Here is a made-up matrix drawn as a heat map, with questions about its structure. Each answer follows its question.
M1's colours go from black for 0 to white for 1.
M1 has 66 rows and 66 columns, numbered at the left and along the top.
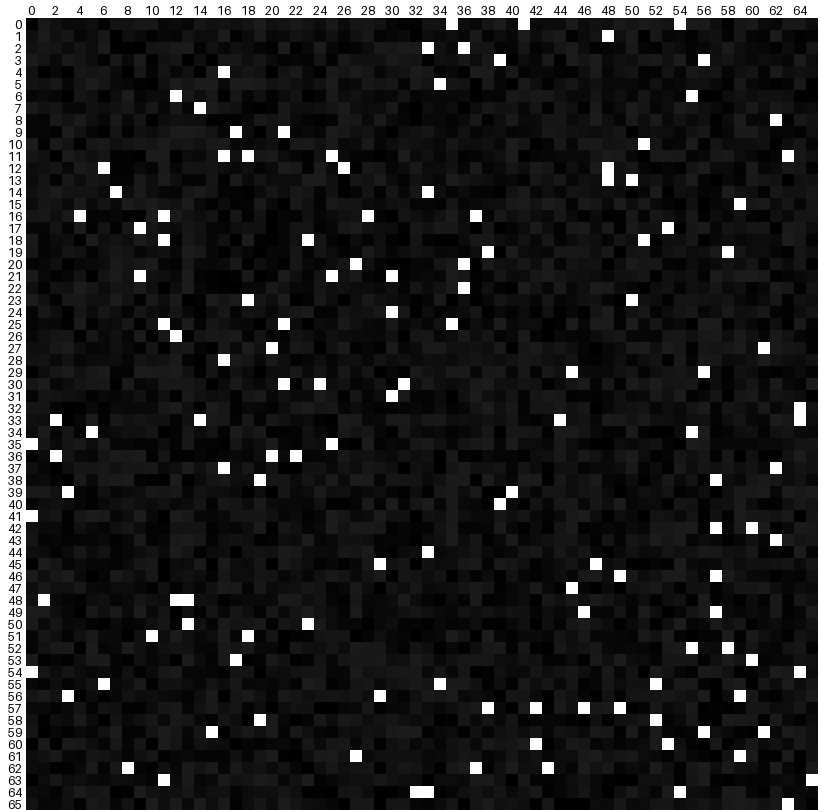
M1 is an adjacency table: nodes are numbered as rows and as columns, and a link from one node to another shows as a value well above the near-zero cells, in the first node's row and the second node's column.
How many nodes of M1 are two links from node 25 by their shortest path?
6
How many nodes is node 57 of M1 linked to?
4
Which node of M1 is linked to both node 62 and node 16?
node 37
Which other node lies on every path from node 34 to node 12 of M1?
node 55
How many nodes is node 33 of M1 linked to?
4
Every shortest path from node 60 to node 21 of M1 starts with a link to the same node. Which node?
node 53
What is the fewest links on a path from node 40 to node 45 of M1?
5
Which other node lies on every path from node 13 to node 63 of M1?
node 11
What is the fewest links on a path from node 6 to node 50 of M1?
4
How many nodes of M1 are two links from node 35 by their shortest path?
4
